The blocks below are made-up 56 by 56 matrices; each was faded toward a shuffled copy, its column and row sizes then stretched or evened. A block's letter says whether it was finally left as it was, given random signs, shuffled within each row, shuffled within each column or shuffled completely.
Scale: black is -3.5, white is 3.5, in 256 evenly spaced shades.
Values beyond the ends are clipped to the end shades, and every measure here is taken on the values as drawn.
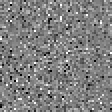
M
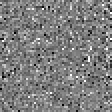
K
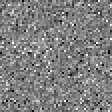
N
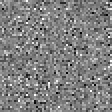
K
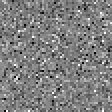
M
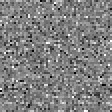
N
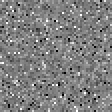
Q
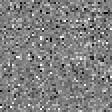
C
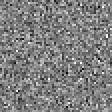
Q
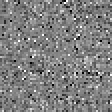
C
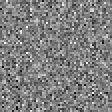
M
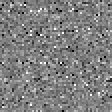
N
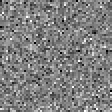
Q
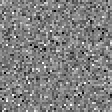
Q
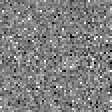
C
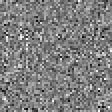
K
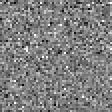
N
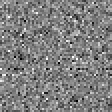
N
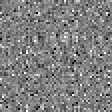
C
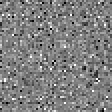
C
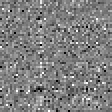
C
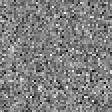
N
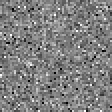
Q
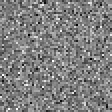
Q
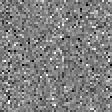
M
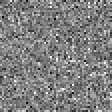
K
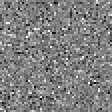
N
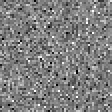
M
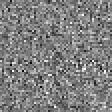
N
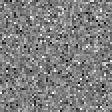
Q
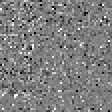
K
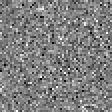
Q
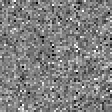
M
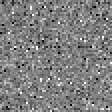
N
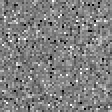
Q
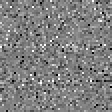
N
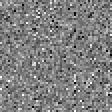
M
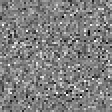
N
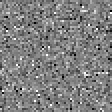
N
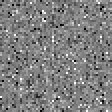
M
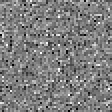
K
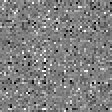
C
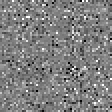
C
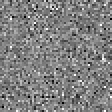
K
